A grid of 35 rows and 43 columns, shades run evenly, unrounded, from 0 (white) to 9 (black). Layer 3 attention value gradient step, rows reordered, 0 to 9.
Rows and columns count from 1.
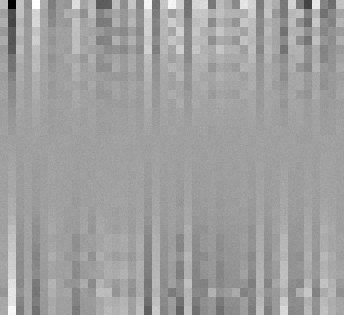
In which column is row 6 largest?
2
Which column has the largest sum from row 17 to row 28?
19
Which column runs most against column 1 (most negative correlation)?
27
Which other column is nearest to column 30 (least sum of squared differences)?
38
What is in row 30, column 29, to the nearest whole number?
4
